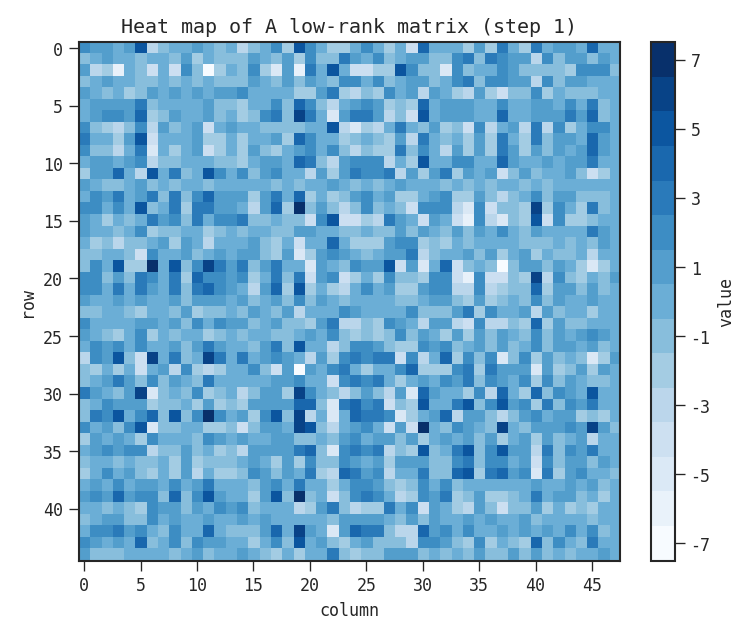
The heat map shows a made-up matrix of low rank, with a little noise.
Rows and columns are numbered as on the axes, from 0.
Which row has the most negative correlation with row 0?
18
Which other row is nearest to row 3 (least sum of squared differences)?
1
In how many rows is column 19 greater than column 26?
25
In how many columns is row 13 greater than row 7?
26
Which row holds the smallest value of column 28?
32
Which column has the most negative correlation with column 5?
29
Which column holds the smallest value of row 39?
22
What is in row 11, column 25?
2
